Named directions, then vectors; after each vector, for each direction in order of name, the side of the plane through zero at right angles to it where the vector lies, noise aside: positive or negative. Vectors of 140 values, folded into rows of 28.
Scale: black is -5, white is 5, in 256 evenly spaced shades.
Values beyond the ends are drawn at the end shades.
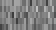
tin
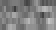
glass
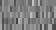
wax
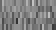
negative, positive, positive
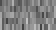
positive, negative, positive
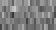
negative, positive, negative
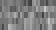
positive, positive, positive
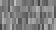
positive, positive, negative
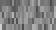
positive, negative, positive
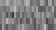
negative, positive, negative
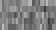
negative, negative, negative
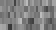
negative, negative, positive
